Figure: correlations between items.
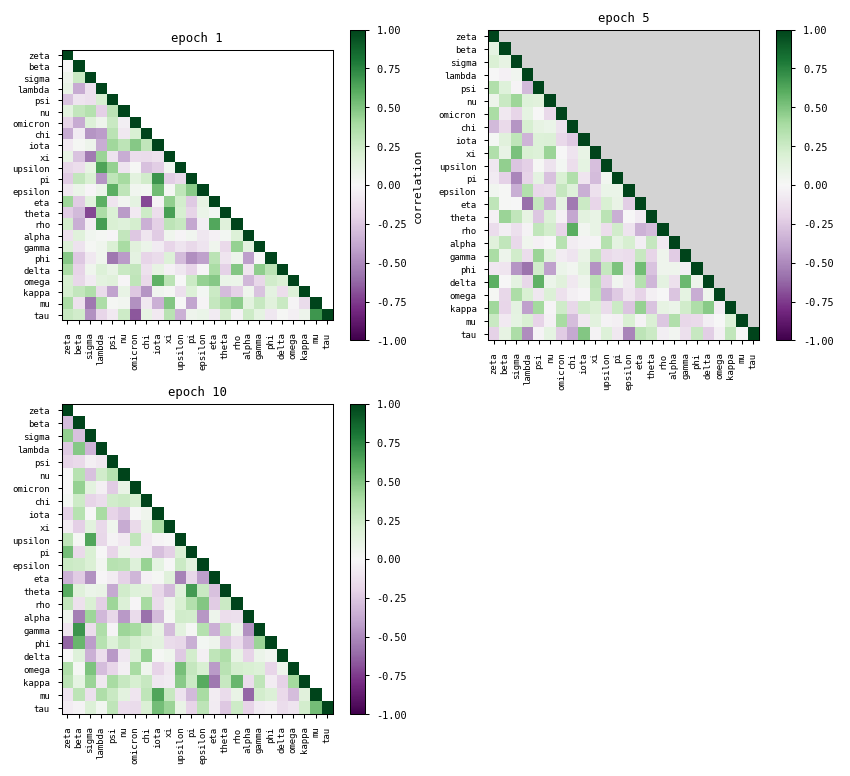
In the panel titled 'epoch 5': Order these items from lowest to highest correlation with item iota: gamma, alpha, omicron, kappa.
omicron, alpha, gamma, kappa
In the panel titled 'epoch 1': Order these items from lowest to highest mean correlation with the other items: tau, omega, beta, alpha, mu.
beta, alpha, tau, mu, omega
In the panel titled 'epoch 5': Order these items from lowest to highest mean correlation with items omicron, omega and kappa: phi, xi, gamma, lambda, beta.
beta, lambda, phi, gamma, xi
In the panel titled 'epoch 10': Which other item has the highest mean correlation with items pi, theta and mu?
zeta
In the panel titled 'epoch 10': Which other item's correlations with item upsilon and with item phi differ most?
sigma
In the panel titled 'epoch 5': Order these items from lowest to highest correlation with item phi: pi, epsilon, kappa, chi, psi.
epsilon, chi, psi, kappa, pi
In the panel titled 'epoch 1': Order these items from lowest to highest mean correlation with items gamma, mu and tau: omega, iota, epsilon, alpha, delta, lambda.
iota, omega, epsilon, lambda, alpha, delta
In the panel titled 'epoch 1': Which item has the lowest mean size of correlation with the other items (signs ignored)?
alpha
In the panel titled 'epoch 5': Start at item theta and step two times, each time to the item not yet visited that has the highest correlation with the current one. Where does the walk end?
upsilon
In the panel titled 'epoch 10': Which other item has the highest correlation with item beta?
gamma
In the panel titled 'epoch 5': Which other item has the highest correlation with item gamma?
delta
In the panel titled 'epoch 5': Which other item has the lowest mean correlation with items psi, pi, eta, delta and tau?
lambda
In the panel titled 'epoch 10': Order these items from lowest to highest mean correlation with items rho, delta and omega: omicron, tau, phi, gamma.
phi, tau, gamma, omicron
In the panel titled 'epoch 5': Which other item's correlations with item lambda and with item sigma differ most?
tau
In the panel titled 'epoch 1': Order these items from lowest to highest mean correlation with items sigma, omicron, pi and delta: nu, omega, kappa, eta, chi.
chi, kappa, eta, omega, nu
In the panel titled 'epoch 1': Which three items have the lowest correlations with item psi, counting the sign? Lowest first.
phi, kappa, zeta
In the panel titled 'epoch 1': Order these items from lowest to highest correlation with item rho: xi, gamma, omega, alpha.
omega, alpha, xi, gamma
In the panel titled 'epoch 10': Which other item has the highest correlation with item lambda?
beta
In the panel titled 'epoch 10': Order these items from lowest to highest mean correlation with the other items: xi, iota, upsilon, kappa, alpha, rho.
alpha, xi, iota, upsilon, rho, kappa
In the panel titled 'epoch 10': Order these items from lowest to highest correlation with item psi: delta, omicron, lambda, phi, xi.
delta, omicron, lambda, xi, phi
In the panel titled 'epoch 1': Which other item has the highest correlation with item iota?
pi
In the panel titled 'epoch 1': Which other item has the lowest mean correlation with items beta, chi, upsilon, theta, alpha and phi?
sigma
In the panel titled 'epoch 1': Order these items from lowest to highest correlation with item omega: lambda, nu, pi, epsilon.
nu, lambda, pi, epsilon
